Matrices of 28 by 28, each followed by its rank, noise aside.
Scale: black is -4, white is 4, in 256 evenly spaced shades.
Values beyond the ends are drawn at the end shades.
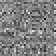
six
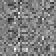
five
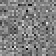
four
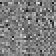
eight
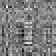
four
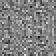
eight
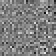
five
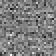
eight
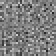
eight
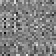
five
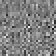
four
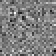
seven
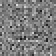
seven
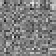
five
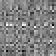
four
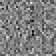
six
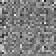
six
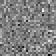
six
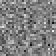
five
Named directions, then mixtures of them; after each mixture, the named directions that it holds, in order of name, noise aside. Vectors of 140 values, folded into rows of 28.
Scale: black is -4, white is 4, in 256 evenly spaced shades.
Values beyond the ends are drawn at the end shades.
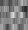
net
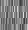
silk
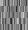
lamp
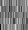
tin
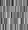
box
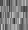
box, net, tin.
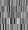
box, lamp, tin.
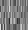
box, lamp, tin.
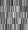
box, net, silk.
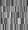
box.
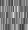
net, silk.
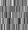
box.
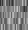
box, net.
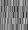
silk.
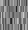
lamp.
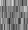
box, net.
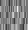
net, silk, tin.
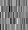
lamp, tin.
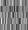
box, lamp, silk.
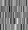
lamp, tin.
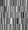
lamp.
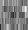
net, tin.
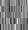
lamp, tin.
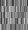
box, lamp, tin.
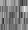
box, net, silk.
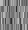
lamp.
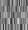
box, lamp.
